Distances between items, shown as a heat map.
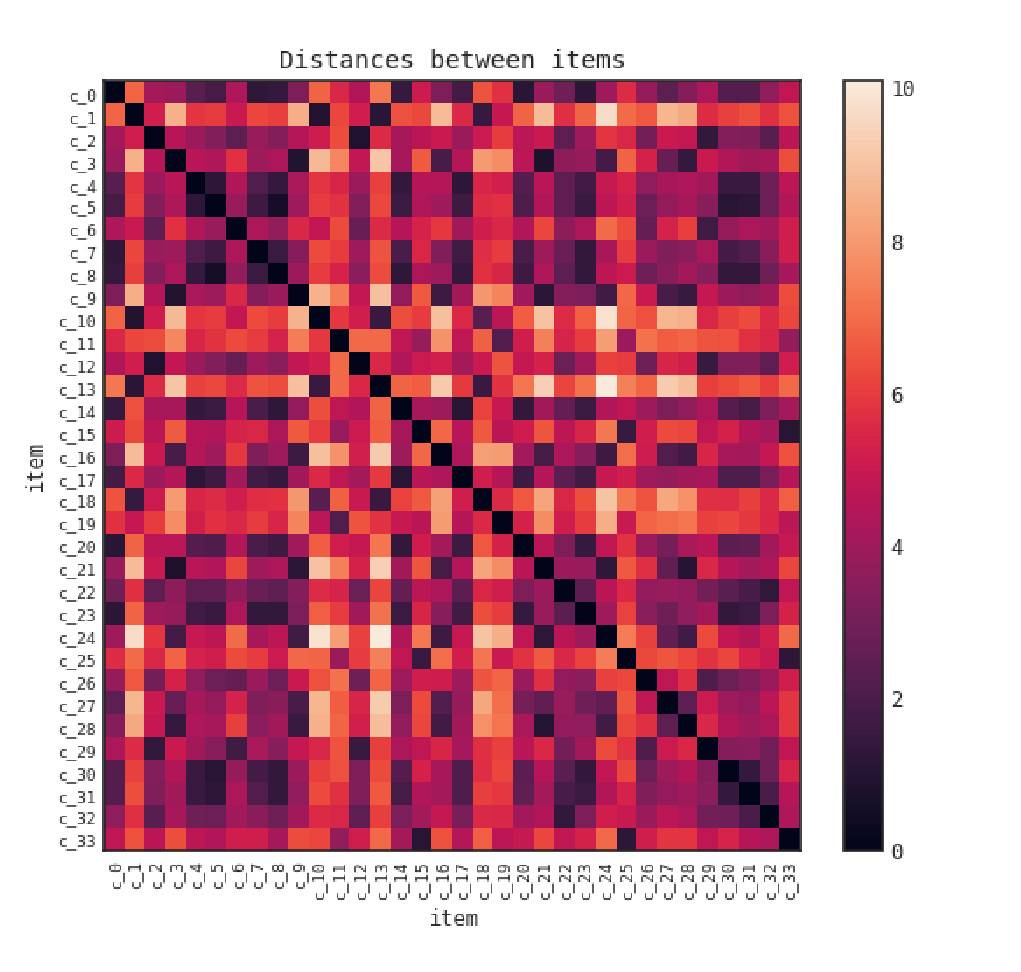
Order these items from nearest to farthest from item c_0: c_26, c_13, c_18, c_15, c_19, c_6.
c_26, c_6, c_15, c_19, c_18, c_13
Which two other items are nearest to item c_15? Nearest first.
c_33, c_25
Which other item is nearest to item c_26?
c_29
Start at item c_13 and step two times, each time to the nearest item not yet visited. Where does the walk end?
c_10
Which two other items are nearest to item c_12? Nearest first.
c_2, c_29
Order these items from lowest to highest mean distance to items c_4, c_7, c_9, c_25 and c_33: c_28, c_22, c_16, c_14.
c_14, c_22, c_28, c_16
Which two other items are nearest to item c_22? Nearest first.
c_32, c_31
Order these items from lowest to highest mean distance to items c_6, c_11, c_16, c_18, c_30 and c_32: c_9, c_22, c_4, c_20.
c_22, c_4, c_20, c_9
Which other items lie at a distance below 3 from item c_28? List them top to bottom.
c_3, c_9, c_16, c_21, c_24, c_27
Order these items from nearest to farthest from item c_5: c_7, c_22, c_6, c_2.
c_7, c_22, c_2, c_6
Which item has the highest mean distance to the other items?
c_13
